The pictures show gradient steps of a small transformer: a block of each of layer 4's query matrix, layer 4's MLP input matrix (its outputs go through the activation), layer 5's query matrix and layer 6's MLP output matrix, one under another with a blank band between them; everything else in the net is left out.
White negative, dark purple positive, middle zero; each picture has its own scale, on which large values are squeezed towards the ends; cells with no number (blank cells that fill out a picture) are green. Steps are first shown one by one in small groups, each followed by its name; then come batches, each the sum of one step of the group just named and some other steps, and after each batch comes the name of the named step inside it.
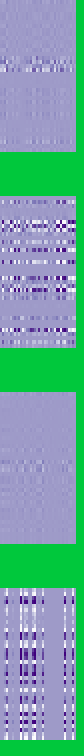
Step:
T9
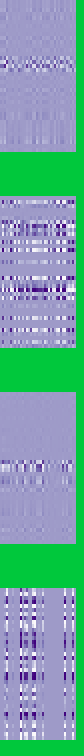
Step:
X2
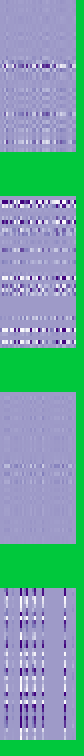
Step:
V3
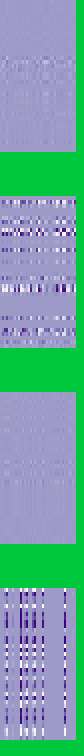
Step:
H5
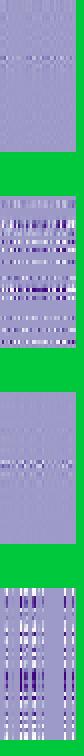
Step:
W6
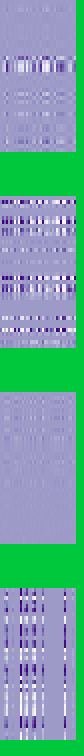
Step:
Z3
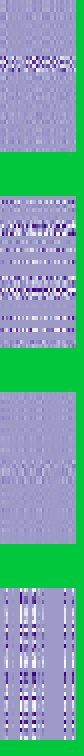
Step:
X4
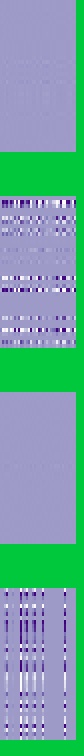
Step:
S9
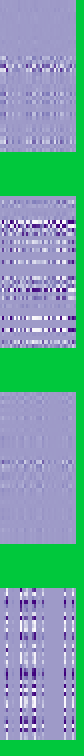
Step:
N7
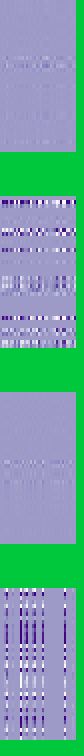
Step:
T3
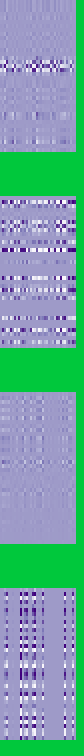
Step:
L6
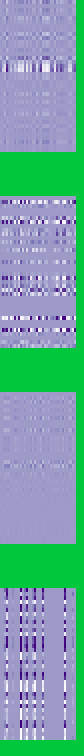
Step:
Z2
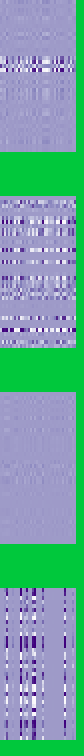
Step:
Z2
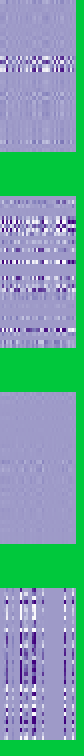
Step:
T9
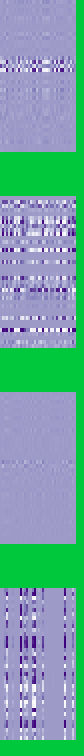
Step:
Z2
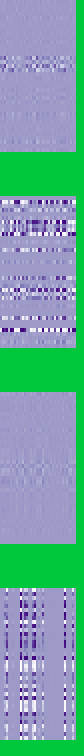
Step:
X4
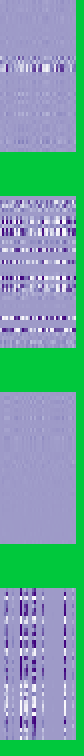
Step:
Z3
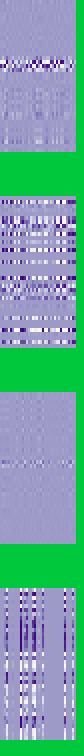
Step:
L6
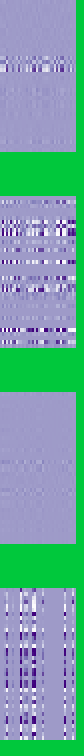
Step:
T9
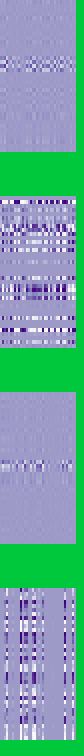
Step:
X2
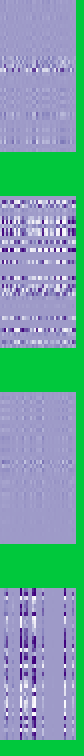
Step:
L6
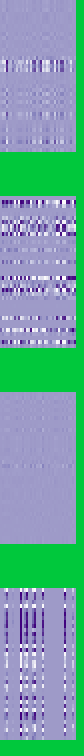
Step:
S9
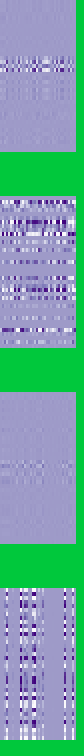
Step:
W6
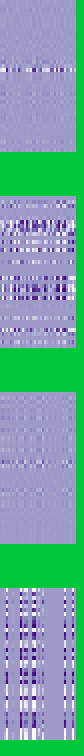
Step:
T9
